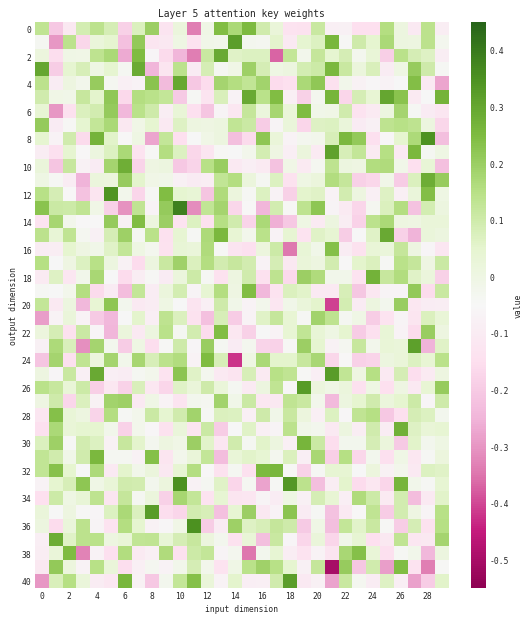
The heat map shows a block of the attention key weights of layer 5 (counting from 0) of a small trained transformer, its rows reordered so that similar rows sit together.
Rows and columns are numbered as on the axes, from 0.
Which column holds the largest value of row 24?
12
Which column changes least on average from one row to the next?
22
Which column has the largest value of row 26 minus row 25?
19
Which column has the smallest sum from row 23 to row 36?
25
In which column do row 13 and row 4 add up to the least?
11
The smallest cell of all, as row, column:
39, 21
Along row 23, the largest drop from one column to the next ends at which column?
28
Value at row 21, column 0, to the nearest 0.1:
-0.3
